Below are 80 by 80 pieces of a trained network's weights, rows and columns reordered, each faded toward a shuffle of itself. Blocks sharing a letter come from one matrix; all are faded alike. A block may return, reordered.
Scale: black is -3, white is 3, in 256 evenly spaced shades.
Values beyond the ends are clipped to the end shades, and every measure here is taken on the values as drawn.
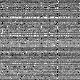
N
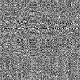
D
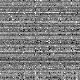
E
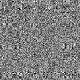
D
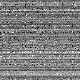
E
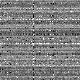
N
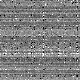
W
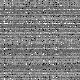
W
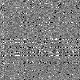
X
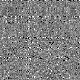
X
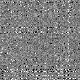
X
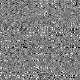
X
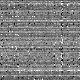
W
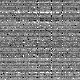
N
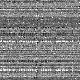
N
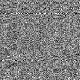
D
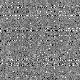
X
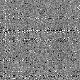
X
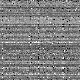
E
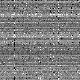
W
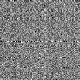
D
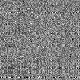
D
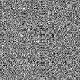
D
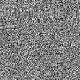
D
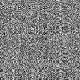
D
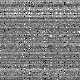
W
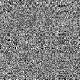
D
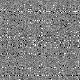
X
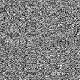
D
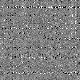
X
